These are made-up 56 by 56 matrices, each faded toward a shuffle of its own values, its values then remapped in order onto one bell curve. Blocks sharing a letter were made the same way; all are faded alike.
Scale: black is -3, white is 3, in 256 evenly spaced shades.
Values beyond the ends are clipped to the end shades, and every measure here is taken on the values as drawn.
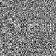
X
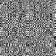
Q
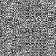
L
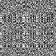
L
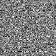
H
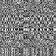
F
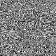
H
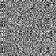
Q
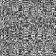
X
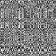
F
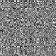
L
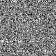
H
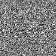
H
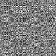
Q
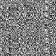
X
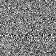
H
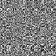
X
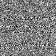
H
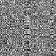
L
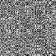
X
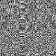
L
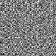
X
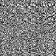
X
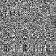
X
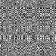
F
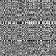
F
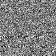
H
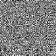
X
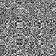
X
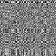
F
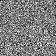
H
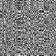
Q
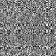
L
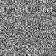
X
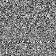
H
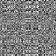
Q
